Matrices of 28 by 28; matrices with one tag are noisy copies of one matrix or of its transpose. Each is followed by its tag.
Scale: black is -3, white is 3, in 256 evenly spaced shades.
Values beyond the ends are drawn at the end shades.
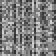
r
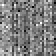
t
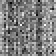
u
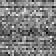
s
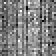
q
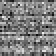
r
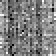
u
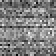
q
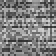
q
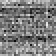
u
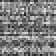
r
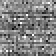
t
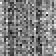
u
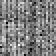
s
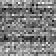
u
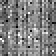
q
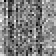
u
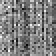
t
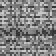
s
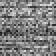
s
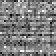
r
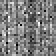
s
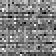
t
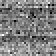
u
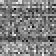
u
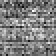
q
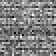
s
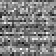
r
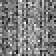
q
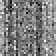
u
